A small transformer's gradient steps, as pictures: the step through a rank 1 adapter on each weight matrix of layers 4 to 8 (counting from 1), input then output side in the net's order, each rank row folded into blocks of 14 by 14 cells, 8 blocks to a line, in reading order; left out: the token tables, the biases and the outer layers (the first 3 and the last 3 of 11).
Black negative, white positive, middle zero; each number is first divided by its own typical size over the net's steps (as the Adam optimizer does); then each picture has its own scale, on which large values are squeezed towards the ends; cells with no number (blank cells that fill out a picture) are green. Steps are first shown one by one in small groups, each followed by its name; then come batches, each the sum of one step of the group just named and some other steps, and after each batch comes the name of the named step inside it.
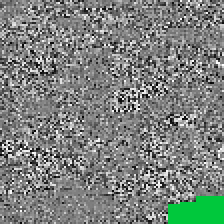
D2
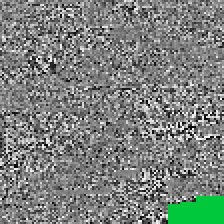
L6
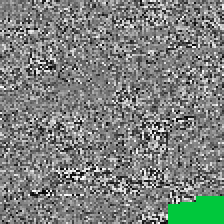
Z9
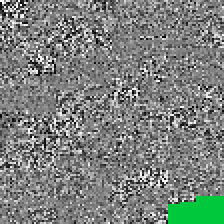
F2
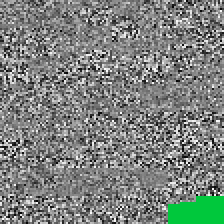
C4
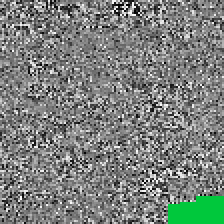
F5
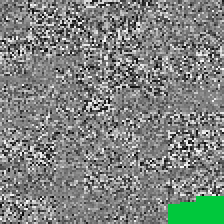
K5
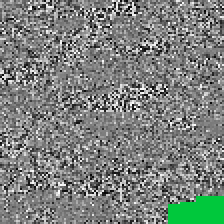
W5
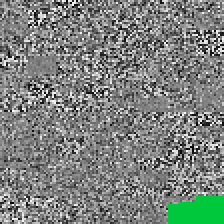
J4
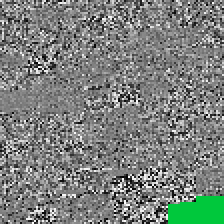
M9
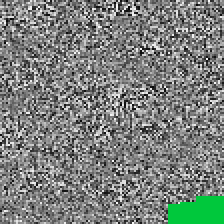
W5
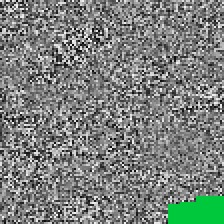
F2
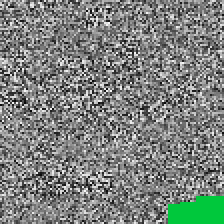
K5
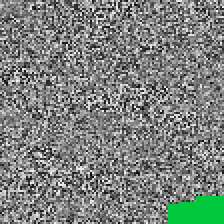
W5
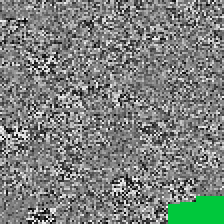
M9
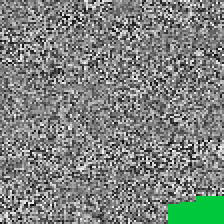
D2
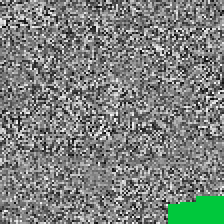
F2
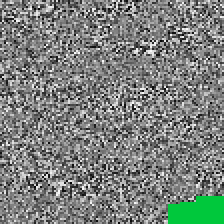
W5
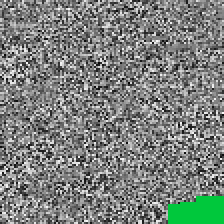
L6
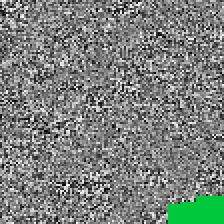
F2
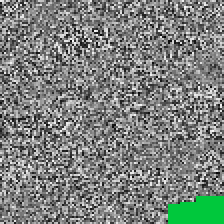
F2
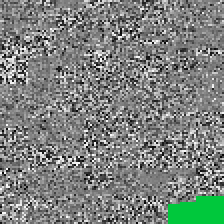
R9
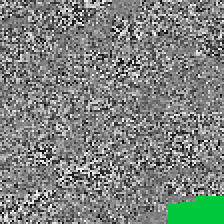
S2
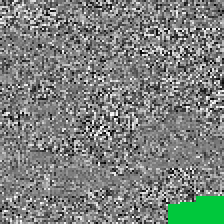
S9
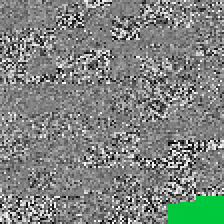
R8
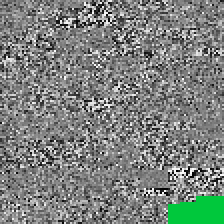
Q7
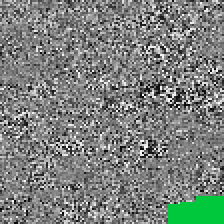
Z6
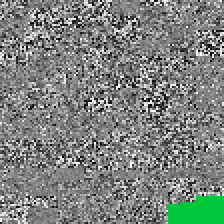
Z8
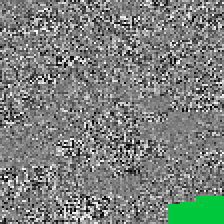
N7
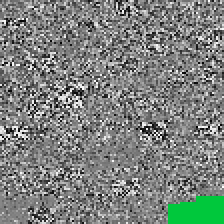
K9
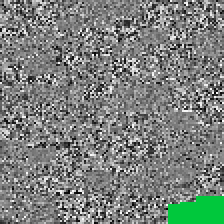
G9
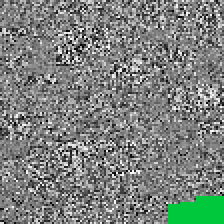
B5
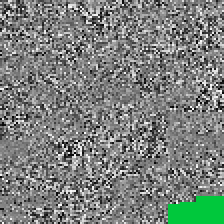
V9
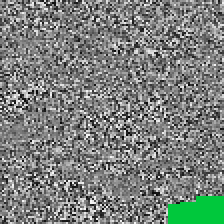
N7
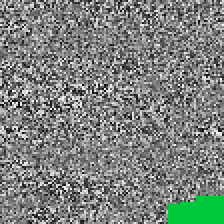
K9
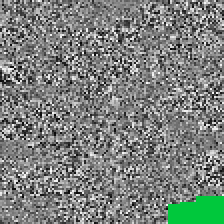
G9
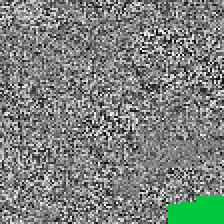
S9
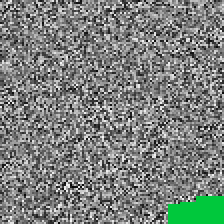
V9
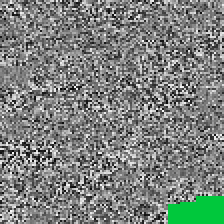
Z8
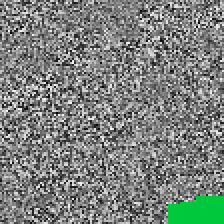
B5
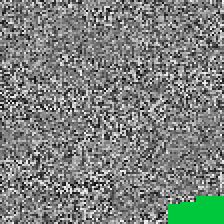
V9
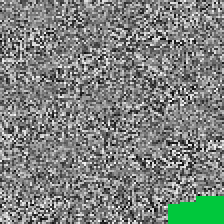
R8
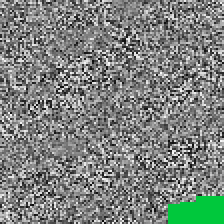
R8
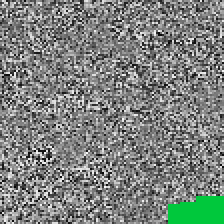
S2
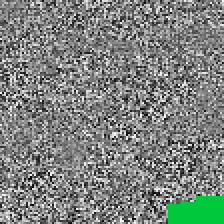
R8
